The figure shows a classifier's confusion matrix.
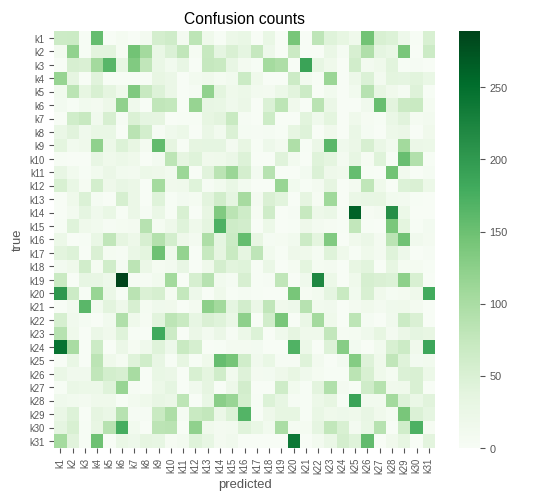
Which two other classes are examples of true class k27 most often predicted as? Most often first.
k6, k23
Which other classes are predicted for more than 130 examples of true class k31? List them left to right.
k4, k20, k26
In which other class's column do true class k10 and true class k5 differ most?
k29
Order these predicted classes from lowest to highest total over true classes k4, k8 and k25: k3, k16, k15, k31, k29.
k3, k31, k29, k16, k15
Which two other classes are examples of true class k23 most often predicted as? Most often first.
k9, k1
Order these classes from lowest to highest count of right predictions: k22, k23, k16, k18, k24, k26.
k18, k26, k23, k22, k24, k16
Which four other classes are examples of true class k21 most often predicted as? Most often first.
k3, k13, k14, k18
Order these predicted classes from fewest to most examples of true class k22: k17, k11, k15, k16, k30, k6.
k17, k15, k30, k11, k6, k16
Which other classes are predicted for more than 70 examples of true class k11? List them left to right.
k14, k15, k18, k25, k28
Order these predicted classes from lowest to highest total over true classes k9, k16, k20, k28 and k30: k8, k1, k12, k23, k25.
k8, k12, k25, k1, k23
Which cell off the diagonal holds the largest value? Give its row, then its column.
k19, k6
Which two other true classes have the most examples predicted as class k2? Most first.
k24, k5
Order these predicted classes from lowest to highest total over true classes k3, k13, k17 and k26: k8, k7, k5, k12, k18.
k12, k8, k18, k5, k7
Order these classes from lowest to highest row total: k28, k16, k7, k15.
k7, k15, k28, k16
